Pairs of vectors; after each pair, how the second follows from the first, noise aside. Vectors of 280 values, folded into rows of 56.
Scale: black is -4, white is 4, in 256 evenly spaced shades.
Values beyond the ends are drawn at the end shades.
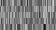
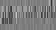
reversed, negated, partly zeroed.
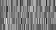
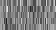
negated.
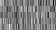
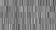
shrunk.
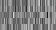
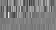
reversed, negated, partly zeroed.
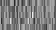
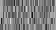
sign-scrambled.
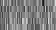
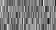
sign-scrambled.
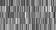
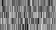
wrapped around, negated.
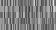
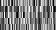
negated, scaled up.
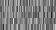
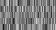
sign-scrambled.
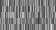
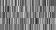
wrapped around, negated.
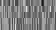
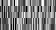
negated, scaled up.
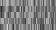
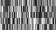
wrapped around, negated, scaled up.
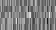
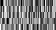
wrapped around, negated, scaled up.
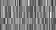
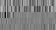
reversed, negated, partly zeroed.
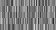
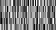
negated, scaled up.
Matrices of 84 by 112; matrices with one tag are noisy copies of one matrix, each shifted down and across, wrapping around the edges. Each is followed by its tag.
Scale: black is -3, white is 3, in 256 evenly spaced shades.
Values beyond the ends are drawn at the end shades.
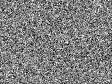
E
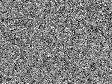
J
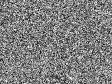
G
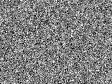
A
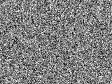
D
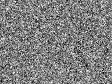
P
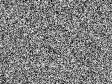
J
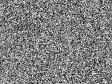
E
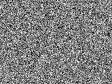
G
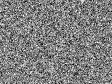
P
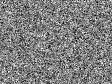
G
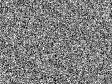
J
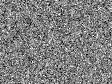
A
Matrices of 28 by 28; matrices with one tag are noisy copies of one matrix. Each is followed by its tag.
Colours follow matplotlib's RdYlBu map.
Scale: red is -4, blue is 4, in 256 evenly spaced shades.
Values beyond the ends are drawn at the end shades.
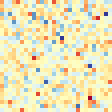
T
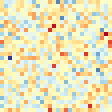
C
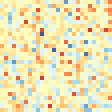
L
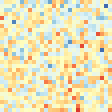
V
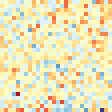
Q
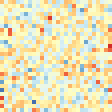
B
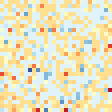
B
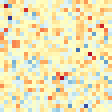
L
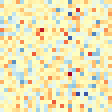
L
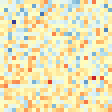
V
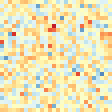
C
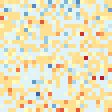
V
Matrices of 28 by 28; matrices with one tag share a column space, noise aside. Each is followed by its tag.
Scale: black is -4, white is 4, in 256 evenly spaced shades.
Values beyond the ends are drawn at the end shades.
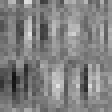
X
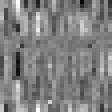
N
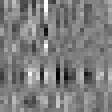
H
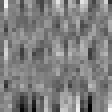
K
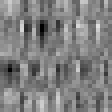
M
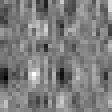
H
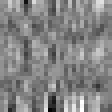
K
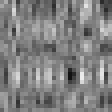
H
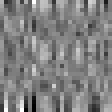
K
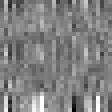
K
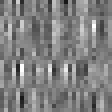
M
